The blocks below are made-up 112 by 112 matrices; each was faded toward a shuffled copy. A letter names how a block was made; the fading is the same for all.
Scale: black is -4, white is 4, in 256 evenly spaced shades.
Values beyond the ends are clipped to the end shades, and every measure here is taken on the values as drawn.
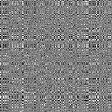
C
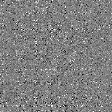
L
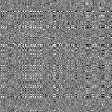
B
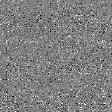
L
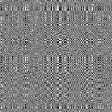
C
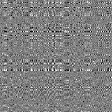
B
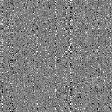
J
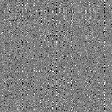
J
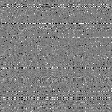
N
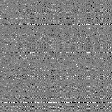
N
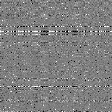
N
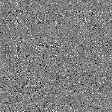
L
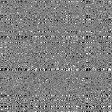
N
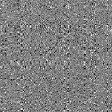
J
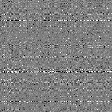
N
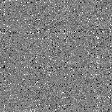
L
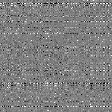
N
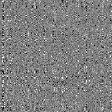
J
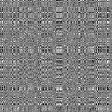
C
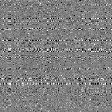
N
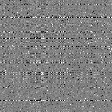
N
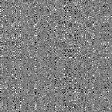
J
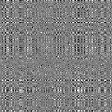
C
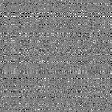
N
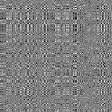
C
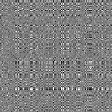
C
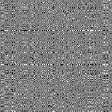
B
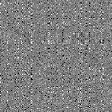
J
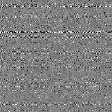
N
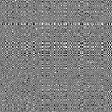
C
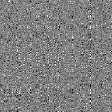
J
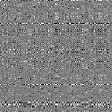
N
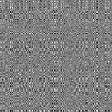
C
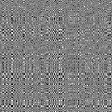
C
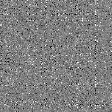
L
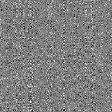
J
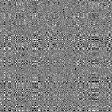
B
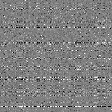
N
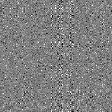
J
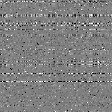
N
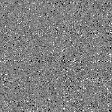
L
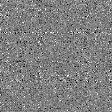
L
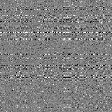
N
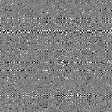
N
